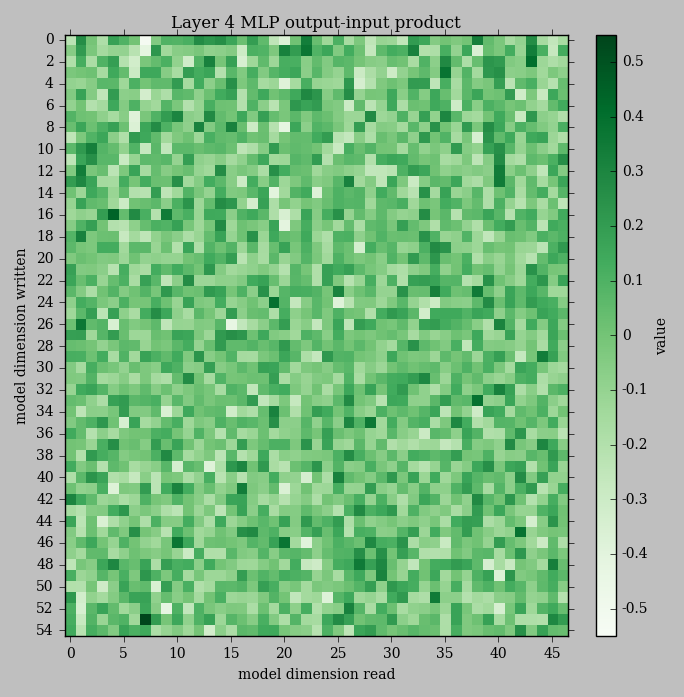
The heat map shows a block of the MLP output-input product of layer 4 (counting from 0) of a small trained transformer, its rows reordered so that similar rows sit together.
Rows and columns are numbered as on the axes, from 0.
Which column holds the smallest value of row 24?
25
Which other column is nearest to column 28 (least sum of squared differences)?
36
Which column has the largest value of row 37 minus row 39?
10
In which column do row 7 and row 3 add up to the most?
35
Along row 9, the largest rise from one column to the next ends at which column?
39
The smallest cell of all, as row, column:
0, 7
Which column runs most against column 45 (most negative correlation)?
43
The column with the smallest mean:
6
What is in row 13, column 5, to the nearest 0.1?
0.1
